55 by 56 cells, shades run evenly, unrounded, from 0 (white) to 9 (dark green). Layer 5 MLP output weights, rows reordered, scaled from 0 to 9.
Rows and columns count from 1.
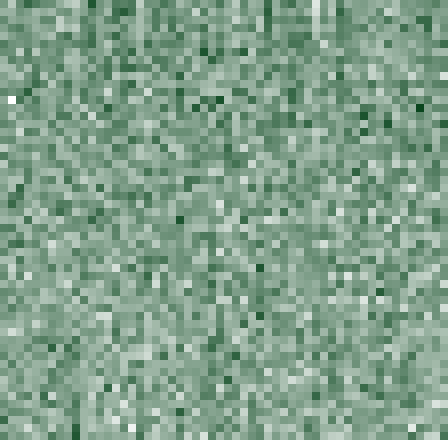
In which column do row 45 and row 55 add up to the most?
10
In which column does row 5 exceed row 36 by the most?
9
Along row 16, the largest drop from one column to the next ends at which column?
50
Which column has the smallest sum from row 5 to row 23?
48
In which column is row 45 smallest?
19
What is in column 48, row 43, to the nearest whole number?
6
